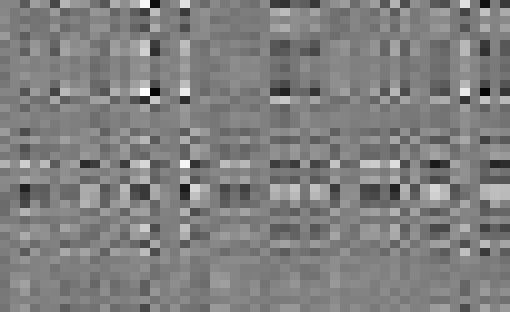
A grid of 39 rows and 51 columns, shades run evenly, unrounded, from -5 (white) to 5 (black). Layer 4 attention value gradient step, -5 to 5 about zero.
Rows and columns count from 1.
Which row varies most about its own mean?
21
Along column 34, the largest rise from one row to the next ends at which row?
24
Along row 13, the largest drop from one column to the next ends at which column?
16
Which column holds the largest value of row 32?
49
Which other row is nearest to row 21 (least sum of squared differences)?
23
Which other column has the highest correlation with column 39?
11
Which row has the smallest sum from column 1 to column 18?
18
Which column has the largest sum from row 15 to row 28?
3
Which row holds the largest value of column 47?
13
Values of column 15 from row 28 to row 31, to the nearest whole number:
0 -3 -1 2
